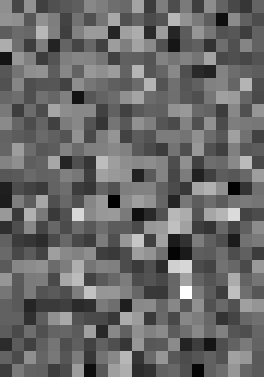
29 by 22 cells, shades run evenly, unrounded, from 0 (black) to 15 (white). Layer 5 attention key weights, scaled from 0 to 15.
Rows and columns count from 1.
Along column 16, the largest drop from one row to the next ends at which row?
24
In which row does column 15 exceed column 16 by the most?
27
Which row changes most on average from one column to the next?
17
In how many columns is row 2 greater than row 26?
11
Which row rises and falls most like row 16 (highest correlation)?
3
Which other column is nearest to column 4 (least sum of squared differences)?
2
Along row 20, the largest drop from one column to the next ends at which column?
15
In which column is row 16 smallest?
10
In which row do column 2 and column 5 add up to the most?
13
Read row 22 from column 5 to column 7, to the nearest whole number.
4 10 11
